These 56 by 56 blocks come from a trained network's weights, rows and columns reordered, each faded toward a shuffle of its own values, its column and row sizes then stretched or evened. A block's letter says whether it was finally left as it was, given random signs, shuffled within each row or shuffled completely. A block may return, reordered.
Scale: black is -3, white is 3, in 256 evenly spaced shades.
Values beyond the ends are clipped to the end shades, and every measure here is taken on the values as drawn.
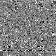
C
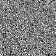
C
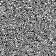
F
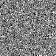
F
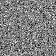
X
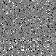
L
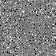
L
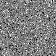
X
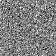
C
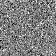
X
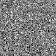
C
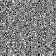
L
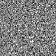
L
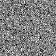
C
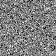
X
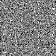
C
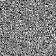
L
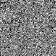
C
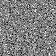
X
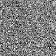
L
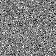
F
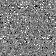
F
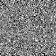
L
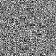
L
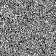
F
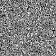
C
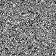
F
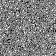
X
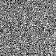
C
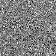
C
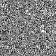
L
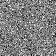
X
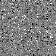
C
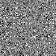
C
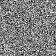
F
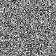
C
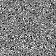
F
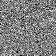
F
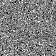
F
